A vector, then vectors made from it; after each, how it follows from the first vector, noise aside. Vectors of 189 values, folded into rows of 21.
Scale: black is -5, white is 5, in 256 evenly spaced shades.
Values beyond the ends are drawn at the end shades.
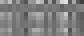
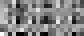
reversed, negated, scaled up.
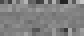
negated, partly zeroed.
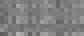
reversed, shrunk.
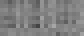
wrapped around, negated, shrunk.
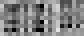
wrapped around, negated, scaled up.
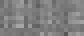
wrapped around, shrunk.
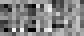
wrapped around, negated, scaled up.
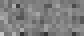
reversed, negated, partly zeroed.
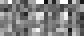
scaled up.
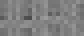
wrapped around, negated, shrunk.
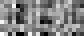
reversed, negated, scaled up.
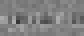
reversed, negated, partly zeroed.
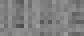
wrapped around, negated, shrunk.
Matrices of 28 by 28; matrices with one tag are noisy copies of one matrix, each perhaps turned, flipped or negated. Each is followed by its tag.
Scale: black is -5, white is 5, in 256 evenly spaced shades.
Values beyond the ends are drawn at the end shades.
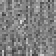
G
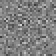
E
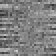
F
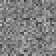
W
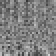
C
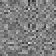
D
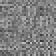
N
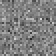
W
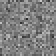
W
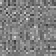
N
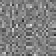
D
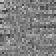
C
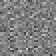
E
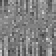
F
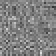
N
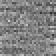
G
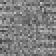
G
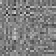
N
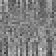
F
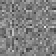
D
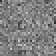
W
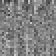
C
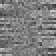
F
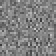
E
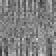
F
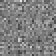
W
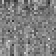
C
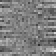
F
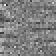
C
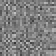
N
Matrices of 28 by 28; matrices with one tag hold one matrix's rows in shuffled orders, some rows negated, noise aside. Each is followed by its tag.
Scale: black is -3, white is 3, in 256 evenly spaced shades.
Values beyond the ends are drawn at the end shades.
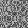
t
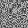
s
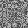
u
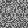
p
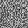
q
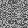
u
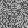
u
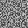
q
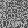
u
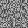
q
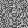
s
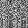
s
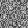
s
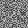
s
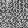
p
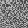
p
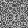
s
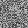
u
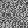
p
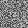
t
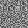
q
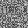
u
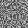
t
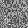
t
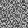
q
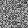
u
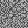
s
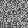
t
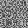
p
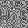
q
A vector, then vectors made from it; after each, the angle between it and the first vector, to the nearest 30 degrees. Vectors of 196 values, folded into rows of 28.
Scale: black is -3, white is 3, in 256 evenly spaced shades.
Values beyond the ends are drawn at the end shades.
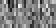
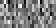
30 degrees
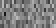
90 degrees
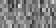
30 degrees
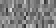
120 degrees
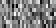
60 degrees
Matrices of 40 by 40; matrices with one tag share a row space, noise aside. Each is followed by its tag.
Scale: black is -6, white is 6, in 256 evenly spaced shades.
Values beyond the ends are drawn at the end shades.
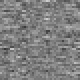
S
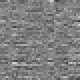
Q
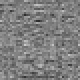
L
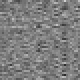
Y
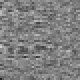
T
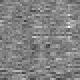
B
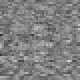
T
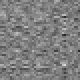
Y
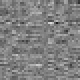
Q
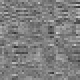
Q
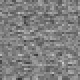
L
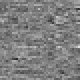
Q
